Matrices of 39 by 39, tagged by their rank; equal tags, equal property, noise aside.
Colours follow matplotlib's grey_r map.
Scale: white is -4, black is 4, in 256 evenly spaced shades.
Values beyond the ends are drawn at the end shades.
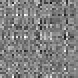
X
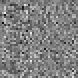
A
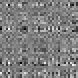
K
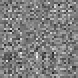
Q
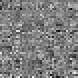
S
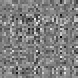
X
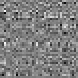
X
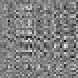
K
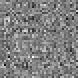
S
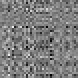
K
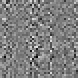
X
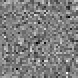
A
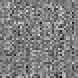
S
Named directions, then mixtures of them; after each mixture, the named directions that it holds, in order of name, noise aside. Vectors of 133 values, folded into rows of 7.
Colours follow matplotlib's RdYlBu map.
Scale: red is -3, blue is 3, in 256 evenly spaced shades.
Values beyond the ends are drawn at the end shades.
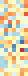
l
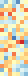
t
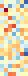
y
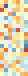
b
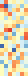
b, l, y.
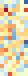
b, t, y.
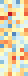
l, t.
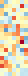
l, t, y.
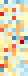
l, t.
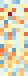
b, l, t.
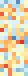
t.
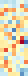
l, t.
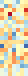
b, l, t.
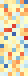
b, l, y.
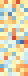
t.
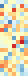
l, t.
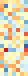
b.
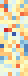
b, l, y.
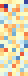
b, y.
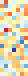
b, l, y.
